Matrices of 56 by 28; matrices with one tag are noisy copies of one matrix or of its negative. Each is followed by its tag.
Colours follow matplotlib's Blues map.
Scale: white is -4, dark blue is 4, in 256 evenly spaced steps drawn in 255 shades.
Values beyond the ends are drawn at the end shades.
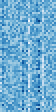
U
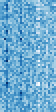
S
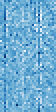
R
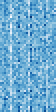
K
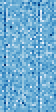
R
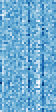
U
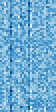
K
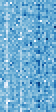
S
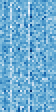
K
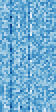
K
